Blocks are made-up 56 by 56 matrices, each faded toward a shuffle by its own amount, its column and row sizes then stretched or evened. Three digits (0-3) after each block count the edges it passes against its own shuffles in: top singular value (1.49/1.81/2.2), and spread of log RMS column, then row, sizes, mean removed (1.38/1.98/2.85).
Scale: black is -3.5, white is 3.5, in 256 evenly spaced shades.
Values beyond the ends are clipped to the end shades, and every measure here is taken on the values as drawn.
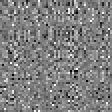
3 2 0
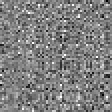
3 2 0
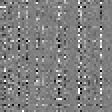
3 3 2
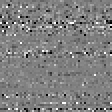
1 0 3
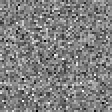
0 0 0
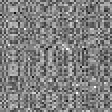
3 1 0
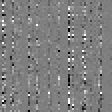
2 3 0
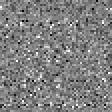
1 0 1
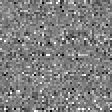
1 0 2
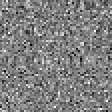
2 0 0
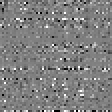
2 1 3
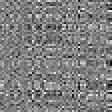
3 2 1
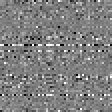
2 0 3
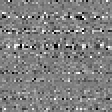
2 0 3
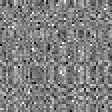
3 0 0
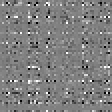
2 3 3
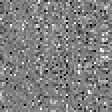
2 2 0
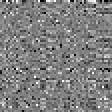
3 0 2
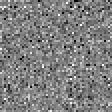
0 1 1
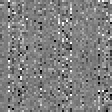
0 3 0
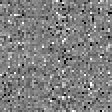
0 2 0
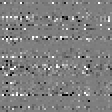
2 1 3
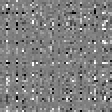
2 3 2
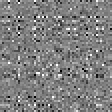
3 2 2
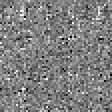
0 1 1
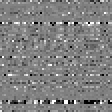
3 0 3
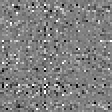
1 2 2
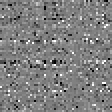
2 1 2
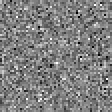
0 1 0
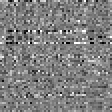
2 0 3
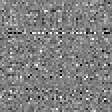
2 1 2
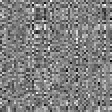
3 3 0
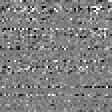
0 0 3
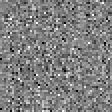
1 1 0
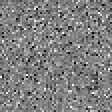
1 0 0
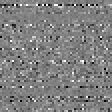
1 0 3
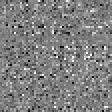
0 1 2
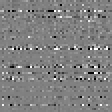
1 1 3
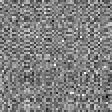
3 1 0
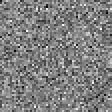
1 0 0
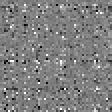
1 2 2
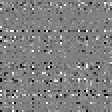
2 2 3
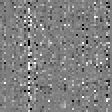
1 3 1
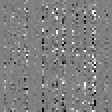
1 3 1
